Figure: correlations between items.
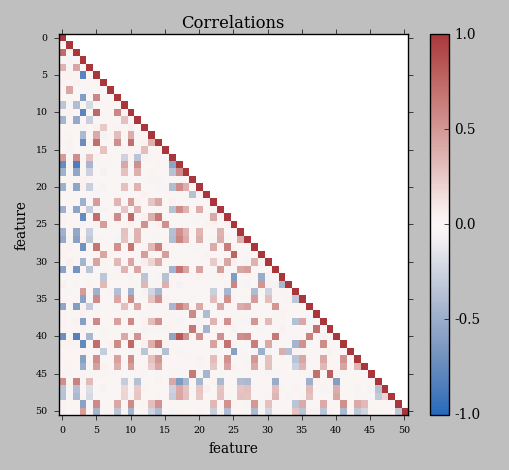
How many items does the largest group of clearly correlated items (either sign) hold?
18
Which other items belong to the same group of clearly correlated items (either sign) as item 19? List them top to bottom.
21, 37, 39, 45
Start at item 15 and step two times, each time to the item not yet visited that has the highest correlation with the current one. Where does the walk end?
29
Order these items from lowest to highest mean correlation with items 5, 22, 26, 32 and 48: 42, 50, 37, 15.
50, 15, 37, 42
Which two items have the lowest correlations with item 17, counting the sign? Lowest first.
2, 0
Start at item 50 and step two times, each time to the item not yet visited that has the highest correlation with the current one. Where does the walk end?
34
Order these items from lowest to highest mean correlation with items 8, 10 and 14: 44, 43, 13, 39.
39, 13, 44, 43
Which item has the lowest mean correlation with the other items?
3
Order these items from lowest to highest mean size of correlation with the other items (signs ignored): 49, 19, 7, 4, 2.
7, 19, 4, 49, 2
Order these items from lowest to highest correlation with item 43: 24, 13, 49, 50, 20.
50, 20, 13, 49, 24
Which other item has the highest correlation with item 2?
0
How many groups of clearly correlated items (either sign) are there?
5
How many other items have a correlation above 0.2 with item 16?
4
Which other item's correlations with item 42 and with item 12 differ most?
25
